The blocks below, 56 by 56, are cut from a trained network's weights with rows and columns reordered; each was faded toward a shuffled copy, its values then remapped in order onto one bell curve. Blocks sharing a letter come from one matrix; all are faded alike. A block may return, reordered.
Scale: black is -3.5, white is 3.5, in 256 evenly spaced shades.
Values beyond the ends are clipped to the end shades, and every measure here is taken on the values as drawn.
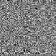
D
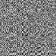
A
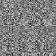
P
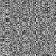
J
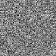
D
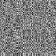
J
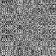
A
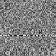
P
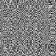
A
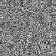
D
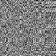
J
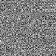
D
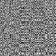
J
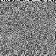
P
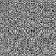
A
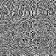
P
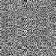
A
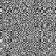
A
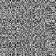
A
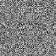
P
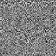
D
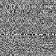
P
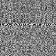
P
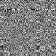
P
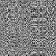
J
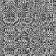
J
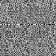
P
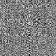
P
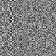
J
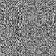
A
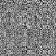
A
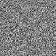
D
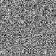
D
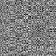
J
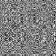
A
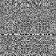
P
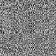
A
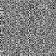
J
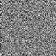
D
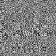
D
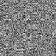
D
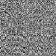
D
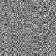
J
